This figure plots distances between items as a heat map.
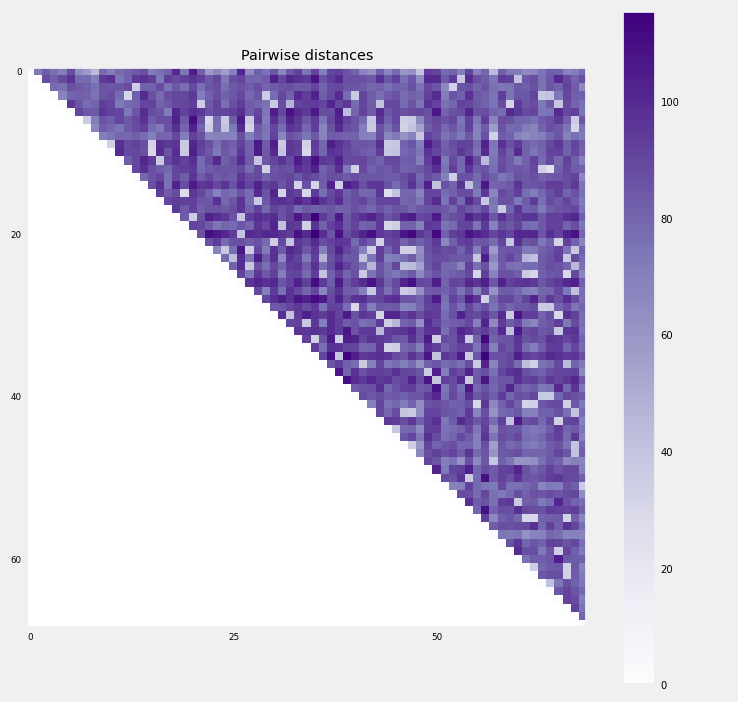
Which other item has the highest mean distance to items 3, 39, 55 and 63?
35
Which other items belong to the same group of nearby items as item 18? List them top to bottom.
20, 26
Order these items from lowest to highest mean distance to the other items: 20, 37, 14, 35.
14, 37, 35, 20
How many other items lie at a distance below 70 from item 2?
4
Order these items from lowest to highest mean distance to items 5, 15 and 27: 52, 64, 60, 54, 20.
64, 52, 60, 54, 20
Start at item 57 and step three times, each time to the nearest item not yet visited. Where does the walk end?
0
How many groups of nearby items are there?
15
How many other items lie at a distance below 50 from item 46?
8
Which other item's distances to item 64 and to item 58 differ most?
12
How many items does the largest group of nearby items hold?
9
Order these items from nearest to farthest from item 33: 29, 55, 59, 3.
55, 59, 29, 3
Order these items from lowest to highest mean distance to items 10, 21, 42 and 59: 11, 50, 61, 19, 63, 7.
7, 19, 63, 61, 11, 50
